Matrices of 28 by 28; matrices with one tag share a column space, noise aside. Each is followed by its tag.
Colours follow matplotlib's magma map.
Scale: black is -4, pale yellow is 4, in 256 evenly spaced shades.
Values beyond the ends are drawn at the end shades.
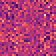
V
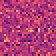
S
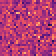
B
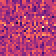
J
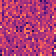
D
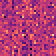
B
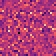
S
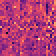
J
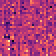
B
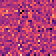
S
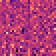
D
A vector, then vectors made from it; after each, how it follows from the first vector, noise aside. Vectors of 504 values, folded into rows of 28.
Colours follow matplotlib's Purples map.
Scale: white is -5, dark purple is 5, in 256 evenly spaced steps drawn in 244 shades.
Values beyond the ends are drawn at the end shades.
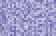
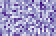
reversed, scaled up.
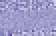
wrapped around, negated, partly zeroed.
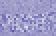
partly zeroed.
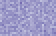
wrapped around, negated, shrunk.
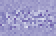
partly zeroed.
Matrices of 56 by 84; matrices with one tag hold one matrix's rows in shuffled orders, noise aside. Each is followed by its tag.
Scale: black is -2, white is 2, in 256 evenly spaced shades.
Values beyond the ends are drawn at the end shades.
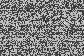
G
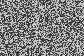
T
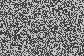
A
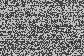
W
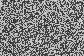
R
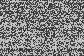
G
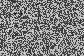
A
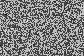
A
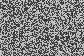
R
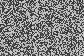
T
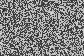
R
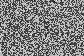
R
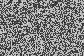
A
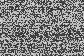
W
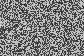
A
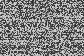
G
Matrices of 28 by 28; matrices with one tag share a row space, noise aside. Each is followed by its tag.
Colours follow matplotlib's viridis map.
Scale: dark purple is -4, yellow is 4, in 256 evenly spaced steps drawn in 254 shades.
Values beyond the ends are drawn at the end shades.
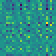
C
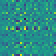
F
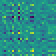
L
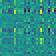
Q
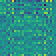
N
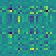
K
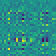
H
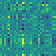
H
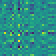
L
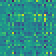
N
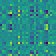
K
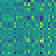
Q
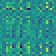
C
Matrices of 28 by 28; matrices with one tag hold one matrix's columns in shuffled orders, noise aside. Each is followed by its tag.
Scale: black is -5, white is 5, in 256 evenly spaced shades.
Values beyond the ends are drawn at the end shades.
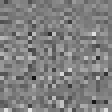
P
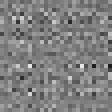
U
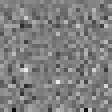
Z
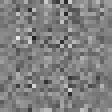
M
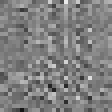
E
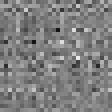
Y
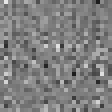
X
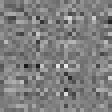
U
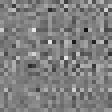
Y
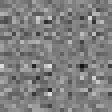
U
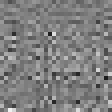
P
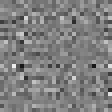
U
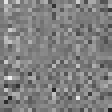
E
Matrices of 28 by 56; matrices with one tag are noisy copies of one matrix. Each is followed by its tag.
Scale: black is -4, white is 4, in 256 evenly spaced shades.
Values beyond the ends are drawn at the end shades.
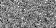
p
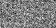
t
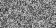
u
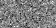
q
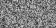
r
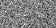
p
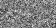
u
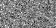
p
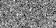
q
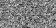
q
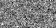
q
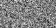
p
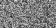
p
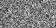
u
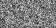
r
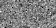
q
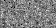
r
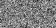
q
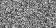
p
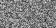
p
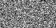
t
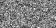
q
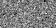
t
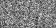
r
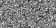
q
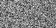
p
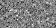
u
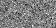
u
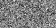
q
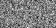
r
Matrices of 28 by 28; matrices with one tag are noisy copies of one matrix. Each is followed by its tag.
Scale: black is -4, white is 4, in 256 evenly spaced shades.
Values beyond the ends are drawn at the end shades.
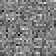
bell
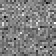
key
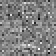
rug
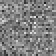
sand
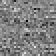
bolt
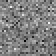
key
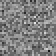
sand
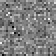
bell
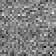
key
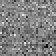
key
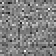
key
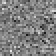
bolt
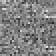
bolt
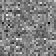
bell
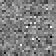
sand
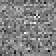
sand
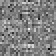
rug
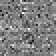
rug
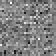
sand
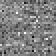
sand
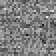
bolt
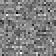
bell
